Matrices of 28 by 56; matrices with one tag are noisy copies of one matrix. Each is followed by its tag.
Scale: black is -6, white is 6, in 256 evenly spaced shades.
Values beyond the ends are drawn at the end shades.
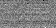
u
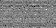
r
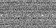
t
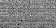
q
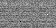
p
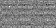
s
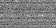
t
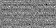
s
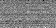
u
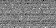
u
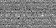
t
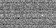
t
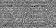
r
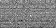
q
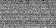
u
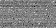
r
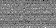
u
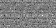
t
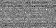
r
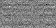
s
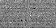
q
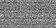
t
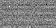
s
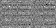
s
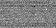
r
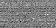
p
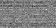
r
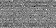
r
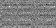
s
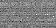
p
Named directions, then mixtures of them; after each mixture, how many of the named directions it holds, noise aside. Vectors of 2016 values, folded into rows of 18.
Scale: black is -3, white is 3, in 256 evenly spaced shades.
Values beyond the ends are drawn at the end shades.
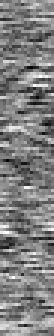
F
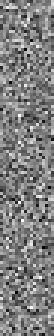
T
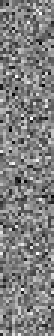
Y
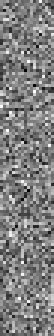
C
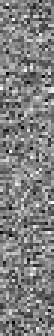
four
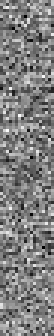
four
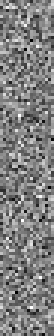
one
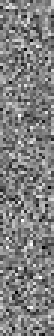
one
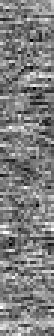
two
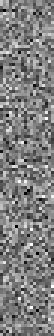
three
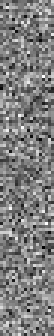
four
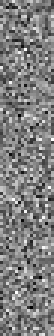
one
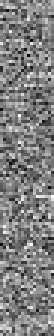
three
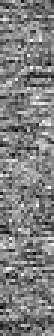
two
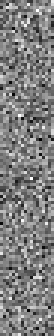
two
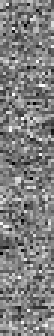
three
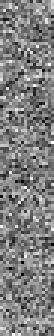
four
